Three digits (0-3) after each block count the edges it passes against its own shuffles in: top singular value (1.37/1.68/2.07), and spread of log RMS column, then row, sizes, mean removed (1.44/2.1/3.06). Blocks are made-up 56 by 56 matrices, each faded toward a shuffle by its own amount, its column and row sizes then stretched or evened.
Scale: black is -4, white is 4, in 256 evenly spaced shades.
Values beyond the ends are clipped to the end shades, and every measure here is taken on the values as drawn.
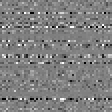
3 0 3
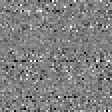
0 0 2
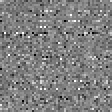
1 0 2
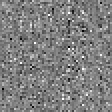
1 2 0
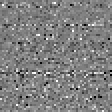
2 0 2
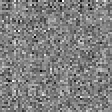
2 1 1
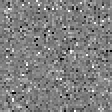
1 1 0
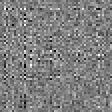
3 2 2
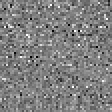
1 0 2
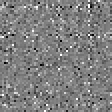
2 1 1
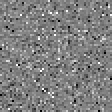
1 0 0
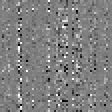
2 3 1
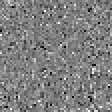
0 1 1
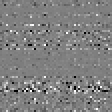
3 1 3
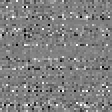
0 1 3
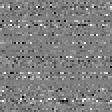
0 0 3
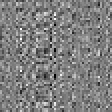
3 3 1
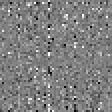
2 2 1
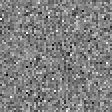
0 0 0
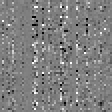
1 3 1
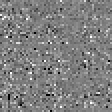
0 1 2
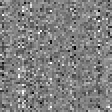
2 2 0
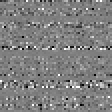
2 0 3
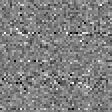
2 0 2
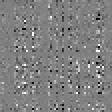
1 3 2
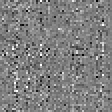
1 2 1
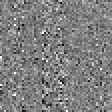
0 2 1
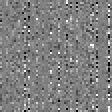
1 3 0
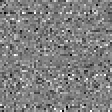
0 0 2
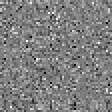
2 1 0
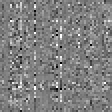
0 3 1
